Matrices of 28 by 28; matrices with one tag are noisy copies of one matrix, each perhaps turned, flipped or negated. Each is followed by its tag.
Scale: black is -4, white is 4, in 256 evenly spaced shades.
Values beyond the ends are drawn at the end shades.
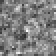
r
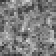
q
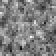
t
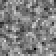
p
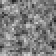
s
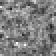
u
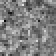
u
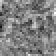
q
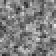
p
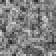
u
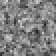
r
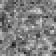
u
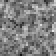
s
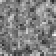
u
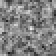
s
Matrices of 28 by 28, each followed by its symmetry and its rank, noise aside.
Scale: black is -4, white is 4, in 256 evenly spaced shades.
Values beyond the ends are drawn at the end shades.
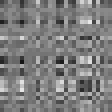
symmetric, rank one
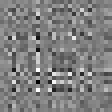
no symmetry, rank two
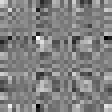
symmetric, rank two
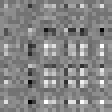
symmetric, rank one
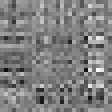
no symmetry, rank three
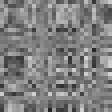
antisymmetric, rank two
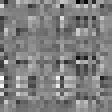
antisymmetric, rank two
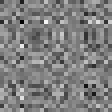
symmetric, rank two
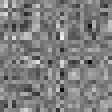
symmetric, rank three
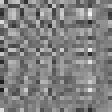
no symmetry, rank two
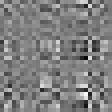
no symmetry, rank two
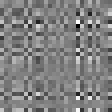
no symmetry, rank one
